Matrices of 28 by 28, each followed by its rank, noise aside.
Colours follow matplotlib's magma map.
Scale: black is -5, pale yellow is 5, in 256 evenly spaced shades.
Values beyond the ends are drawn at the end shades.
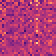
four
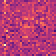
six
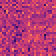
six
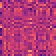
three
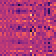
three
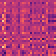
two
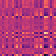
one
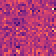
six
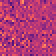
six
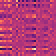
two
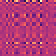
one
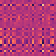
one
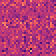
six
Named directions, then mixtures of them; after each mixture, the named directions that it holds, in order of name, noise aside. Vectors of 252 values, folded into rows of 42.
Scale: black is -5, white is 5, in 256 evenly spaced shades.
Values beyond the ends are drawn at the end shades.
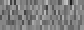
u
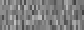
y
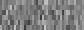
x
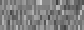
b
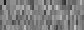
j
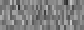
u, y.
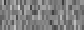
j, x, y.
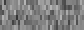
b, j, x.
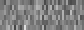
j, u, x.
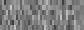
j, x, y.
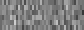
y.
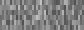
b, u, y.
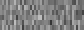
y.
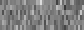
b.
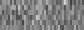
b, u, y.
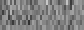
j, u, x.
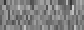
j, u.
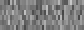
b, u, x.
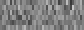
j, u.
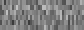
j, x.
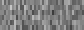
x, y.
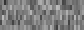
b, j, x.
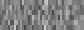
x, y.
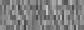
u, x, y.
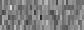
b, x.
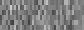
u, x, y.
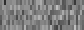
b, j, y.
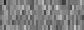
j.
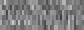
j, x.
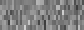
b, x.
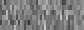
j, x.
